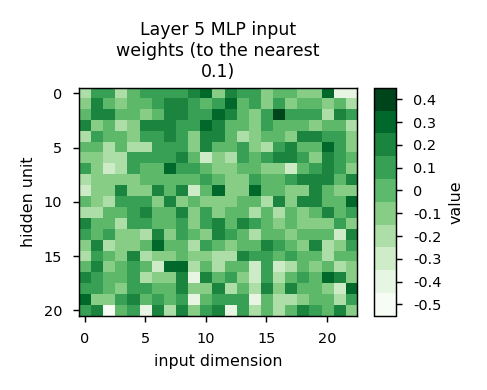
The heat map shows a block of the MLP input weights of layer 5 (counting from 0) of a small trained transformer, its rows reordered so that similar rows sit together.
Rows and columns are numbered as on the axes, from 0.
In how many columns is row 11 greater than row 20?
6
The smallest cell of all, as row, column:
20, 2
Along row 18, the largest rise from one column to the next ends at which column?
22
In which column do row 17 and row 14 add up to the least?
9
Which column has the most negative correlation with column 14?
0
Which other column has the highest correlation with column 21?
18
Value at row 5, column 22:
-0.1
